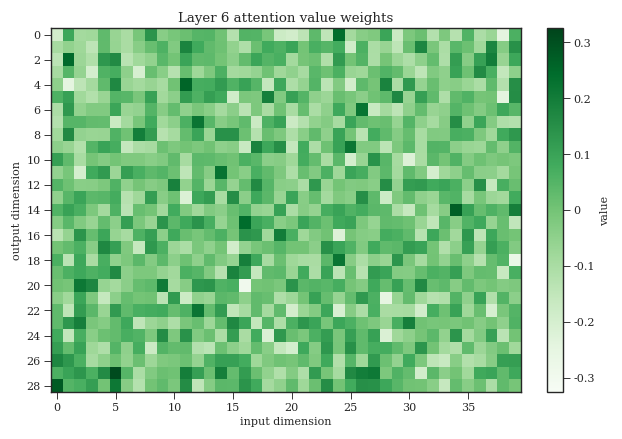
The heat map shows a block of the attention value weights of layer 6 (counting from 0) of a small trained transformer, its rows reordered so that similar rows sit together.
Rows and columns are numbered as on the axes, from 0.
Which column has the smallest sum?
20
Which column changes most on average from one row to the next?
16
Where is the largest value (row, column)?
27, 5
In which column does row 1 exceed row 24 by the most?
18
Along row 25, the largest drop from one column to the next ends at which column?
8
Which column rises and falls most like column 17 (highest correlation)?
10
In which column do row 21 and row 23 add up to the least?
28
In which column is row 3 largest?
36
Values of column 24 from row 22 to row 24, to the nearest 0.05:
-0.2 0.1 0
